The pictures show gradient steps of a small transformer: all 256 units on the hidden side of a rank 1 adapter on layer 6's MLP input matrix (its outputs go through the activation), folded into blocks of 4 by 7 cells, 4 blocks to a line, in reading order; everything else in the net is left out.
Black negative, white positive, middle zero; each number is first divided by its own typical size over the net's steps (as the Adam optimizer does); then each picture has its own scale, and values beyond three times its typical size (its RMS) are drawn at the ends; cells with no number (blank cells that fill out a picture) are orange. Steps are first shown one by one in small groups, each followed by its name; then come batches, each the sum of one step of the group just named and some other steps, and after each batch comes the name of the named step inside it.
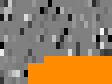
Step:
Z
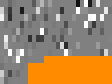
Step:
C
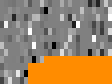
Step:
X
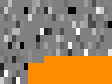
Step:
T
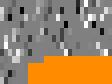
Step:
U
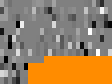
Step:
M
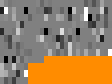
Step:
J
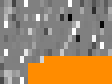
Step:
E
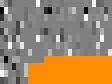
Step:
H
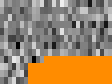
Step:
X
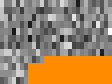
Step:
X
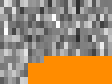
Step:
E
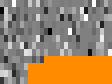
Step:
H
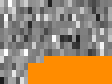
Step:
E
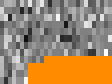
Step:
U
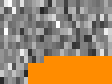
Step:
X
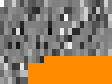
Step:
J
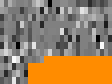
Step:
Z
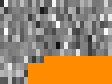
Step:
X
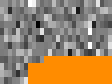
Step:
M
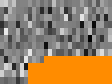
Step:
M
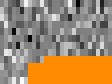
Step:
E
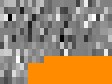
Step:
C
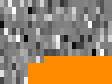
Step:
H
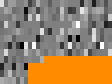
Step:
T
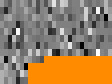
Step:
M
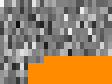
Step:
M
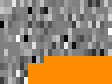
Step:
X
